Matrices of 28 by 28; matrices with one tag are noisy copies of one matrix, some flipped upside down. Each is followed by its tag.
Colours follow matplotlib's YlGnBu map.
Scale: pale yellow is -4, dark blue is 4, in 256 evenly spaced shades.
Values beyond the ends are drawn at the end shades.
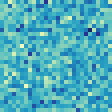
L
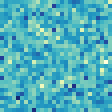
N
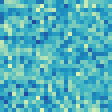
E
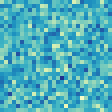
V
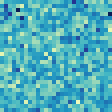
N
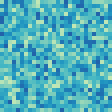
N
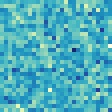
E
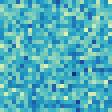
L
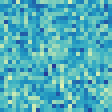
L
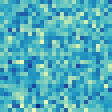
V
